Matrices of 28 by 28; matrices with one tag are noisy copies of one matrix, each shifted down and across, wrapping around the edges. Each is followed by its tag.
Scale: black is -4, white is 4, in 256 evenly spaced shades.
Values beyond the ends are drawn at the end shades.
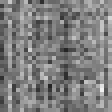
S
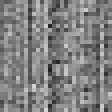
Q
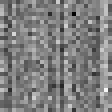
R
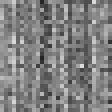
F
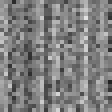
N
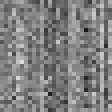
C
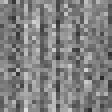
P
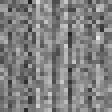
P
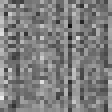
R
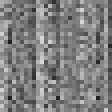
R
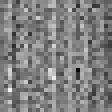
N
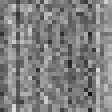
P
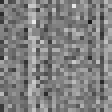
R
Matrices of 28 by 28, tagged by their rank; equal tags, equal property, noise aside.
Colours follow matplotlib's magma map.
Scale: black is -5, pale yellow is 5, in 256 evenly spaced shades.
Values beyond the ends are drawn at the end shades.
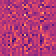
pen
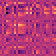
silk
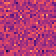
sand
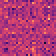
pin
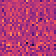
pen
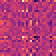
silk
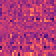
pin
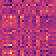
pen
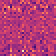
pin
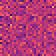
sand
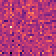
sand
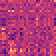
pin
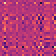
silk
